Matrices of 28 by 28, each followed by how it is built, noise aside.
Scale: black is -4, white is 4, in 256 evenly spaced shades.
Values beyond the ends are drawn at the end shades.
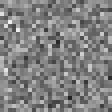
noise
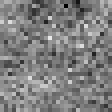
smooth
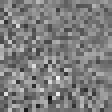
lower triangular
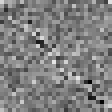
banded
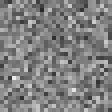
noise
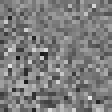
lower triangular
